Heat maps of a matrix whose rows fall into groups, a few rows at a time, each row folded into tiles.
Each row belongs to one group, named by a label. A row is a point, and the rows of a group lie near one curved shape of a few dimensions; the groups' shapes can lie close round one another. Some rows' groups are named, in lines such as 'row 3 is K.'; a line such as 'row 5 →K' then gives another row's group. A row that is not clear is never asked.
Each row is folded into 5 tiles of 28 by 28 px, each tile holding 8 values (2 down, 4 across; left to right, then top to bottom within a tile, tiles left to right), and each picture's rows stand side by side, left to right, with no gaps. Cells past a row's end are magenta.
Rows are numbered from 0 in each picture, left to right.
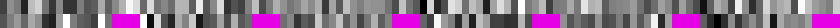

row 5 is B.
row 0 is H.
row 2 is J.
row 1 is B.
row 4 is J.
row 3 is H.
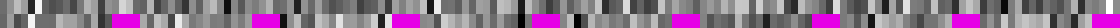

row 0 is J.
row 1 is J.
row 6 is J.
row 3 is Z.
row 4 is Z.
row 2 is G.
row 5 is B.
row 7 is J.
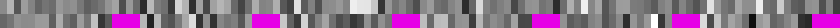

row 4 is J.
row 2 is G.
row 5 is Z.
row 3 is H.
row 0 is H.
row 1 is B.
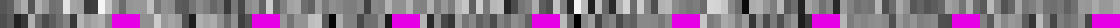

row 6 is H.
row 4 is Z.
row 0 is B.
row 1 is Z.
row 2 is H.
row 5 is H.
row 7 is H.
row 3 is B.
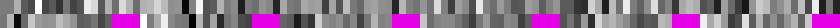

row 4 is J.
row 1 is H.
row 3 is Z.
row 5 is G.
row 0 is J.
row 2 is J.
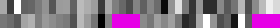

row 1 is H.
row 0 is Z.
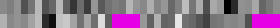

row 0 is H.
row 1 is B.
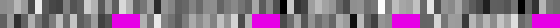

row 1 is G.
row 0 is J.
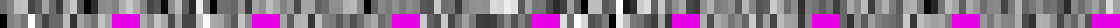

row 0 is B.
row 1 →H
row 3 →G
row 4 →H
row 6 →B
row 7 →H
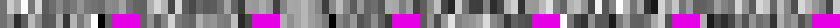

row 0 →J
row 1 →J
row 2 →H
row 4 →Z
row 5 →B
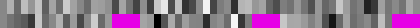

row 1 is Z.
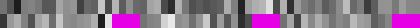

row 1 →J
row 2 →Z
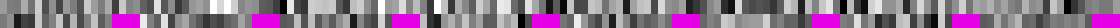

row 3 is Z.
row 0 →J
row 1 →G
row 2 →H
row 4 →H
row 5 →J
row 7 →B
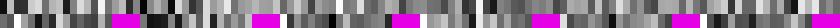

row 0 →H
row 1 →B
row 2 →Z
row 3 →H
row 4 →Z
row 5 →Z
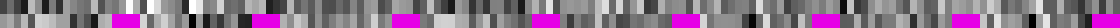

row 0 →J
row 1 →H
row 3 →J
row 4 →B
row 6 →H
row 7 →Z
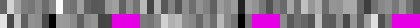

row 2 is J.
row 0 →Z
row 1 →Z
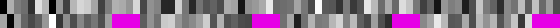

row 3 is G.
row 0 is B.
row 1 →J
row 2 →J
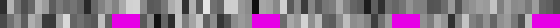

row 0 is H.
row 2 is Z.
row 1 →J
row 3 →G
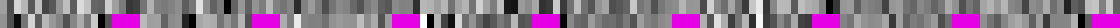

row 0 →Z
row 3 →B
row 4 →B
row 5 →H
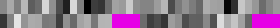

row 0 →B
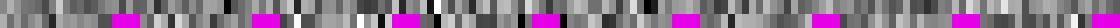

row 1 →J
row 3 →Z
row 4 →B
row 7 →J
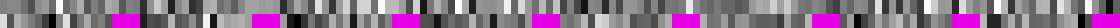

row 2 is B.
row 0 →Z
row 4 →J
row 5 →G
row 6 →J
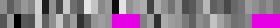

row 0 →J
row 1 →Z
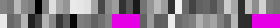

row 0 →G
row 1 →J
